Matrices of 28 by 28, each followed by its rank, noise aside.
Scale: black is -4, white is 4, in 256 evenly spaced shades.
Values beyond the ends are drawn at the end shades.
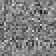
six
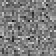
eight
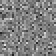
eight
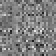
four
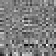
three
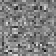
six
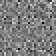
four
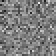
eight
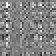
three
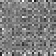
three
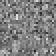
eight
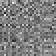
four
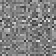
six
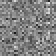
six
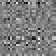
three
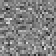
eight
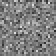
eight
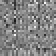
six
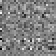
four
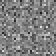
six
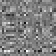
three
